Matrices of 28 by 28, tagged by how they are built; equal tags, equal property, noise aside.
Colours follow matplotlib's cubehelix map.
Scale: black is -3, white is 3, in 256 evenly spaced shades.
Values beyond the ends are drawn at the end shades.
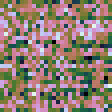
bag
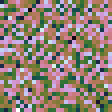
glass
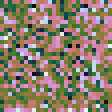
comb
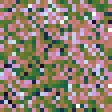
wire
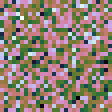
glass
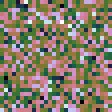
wire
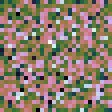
comb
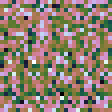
comb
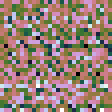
comb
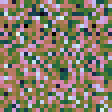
comb
